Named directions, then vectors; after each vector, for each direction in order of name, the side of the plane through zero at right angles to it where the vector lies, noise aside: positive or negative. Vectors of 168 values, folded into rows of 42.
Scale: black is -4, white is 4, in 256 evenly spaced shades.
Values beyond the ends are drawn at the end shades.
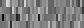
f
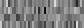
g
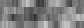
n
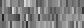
positive, negative, positive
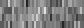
positive, negative, negative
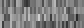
negative, positive, negative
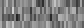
positive, positive, positive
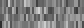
positive, negative, positive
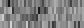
negative, positive, positive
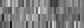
positive, negative, negative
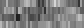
positive, positive, positive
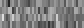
negative, positive, negative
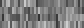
positive, negative, positive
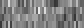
positive, negative, negative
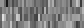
negative, negative, positive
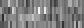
positive, negative, negative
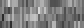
positive, negative, negative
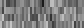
negative, positive, positive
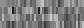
negative, positive, negative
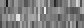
negative, negative, negative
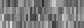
negative, positive, positive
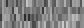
negative, negative, positive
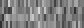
positive, negative, negative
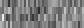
negative, positive, positive
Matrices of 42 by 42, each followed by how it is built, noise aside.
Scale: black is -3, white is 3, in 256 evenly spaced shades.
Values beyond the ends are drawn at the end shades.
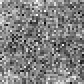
smooth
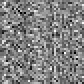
repeating rows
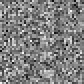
blocks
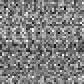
repeating columns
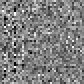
uneven columns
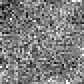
smooth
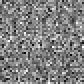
repeating columns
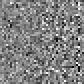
uneven columns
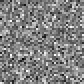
noise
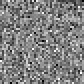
noise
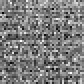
blocks
